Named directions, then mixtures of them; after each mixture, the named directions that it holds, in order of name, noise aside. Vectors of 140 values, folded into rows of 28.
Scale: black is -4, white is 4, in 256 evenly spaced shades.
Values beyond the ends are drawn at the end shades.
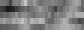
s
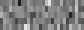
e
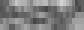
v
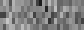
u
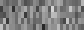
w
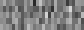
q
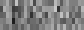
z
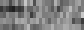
q, s, z.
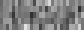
e, v, z.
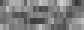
s, v.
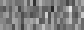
q.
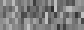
q, u.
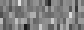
e.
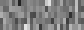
e.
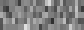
e, s, z.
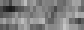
s.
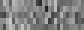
u.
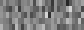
q.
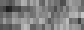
s.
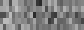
u.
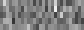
q, u, z.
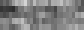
s, v.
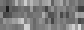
e, s, v.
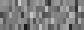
e.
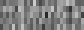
q.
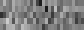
u.
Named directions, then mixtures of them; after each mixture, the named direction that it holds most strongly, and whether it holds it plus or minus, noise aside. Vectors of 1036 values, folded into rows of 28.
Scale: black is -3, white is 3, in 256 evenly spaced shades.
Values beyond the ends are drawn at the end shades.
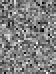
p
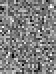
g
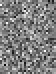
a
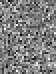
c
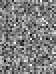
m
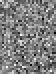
c, minus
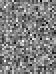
m, minus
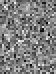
p, plus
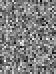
m, minus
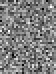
g, plus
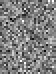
a, minus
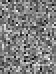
c, plus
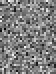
c, minus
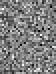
g, minus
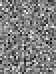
a, plus
